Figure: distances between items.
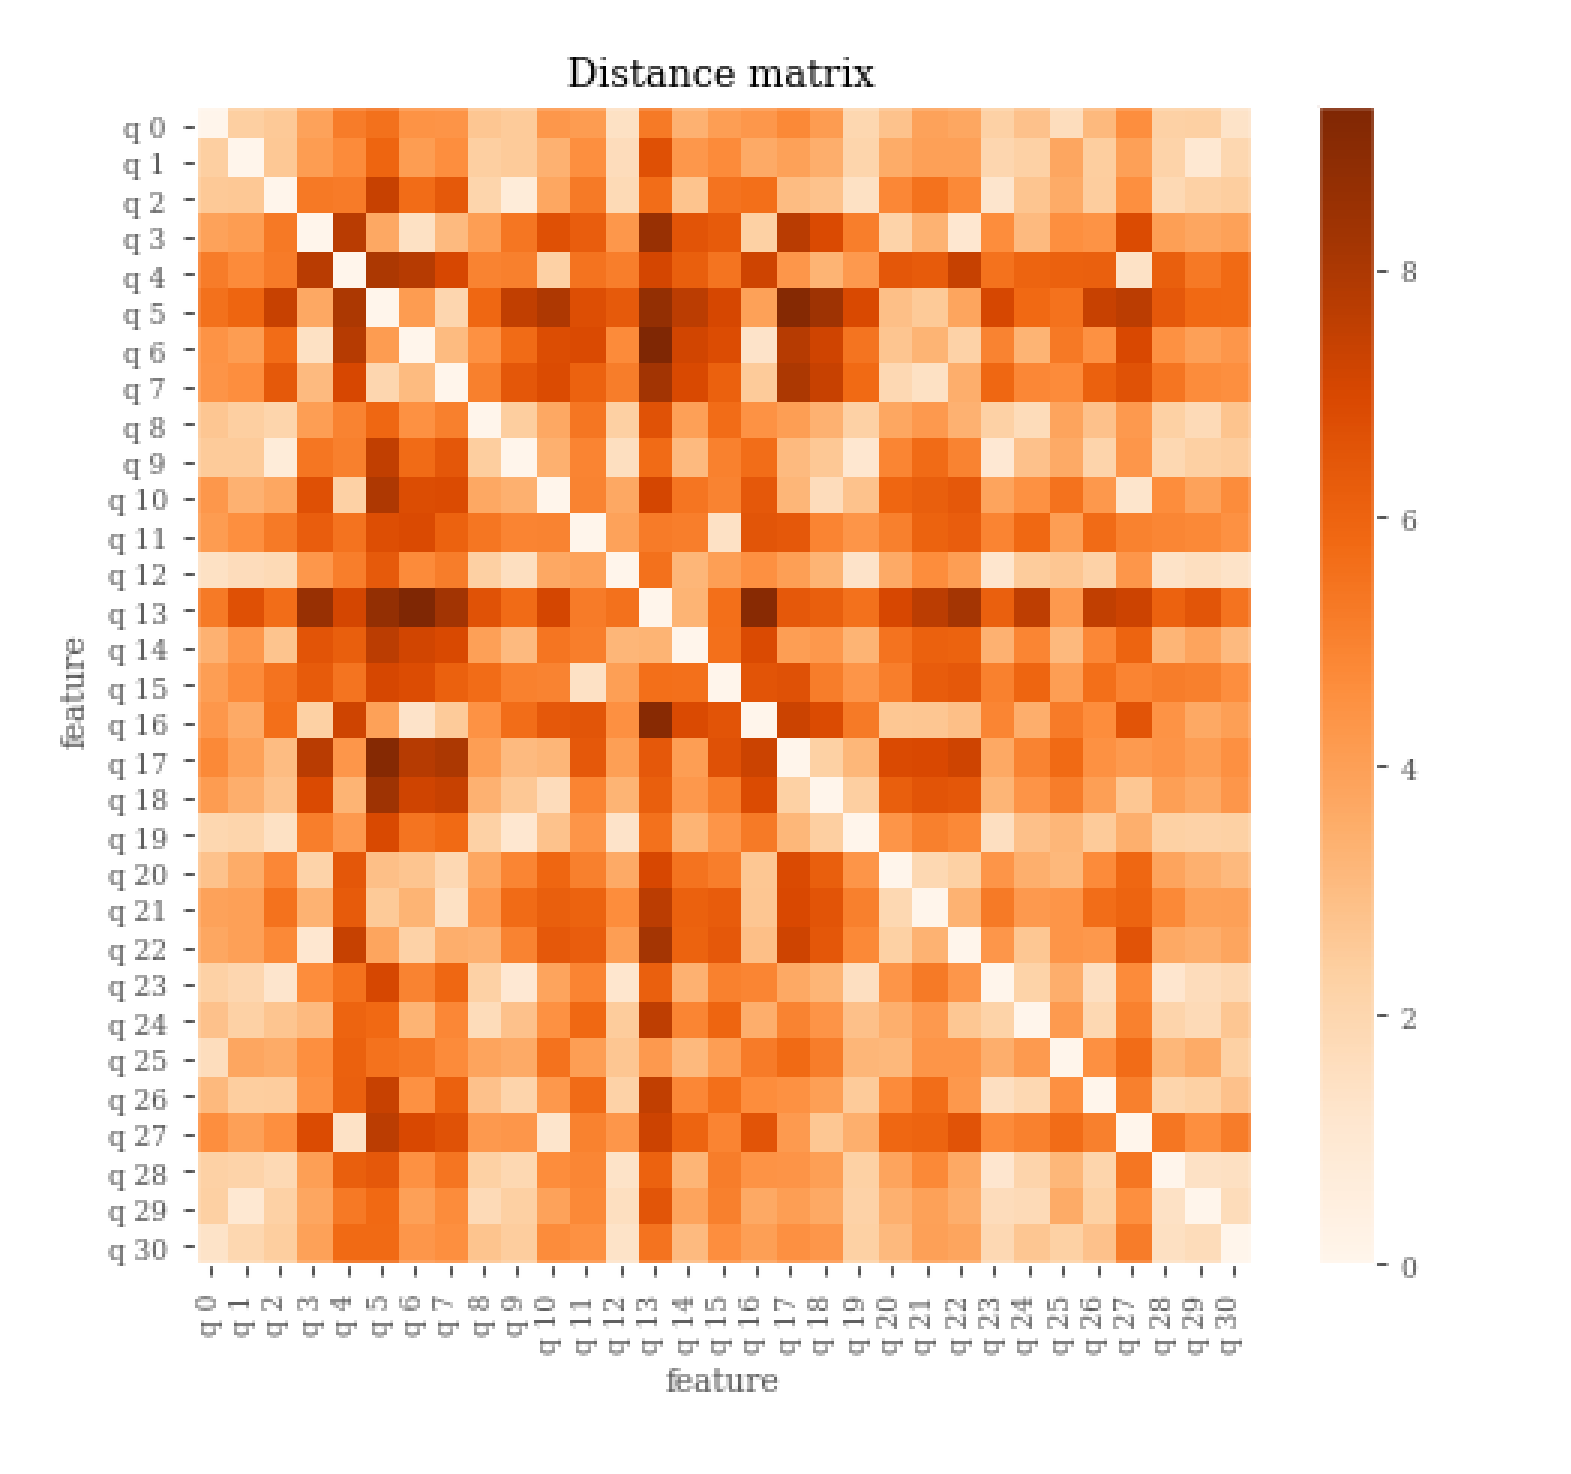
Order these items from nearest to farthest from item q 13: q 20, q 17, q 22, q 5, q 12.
q 12, q 17, q 20, q 22, q 5
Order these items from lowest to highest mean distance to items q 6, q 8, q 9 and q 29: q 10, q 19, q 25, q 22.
q 19, q 22, q 25, q 10
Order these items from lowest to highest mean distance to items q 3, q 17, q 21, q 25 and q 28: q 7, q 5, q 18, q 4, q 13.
q 7, q 18, q 5, q 4, q 13
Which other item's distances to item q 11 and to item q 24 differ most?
q 15
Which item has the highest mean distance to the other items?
q 13
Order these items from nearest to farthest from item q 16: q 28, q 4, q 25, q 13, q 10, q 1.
q 1, q 28, q 25, q 10, q 4, q 13
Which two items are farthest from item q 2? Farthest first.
q 5, q 7
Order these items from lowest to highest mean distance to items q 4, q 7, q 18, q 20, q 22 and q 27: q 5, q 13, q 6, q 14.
q 6, q 5, q 14, q 13
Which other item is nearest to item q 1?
q 29
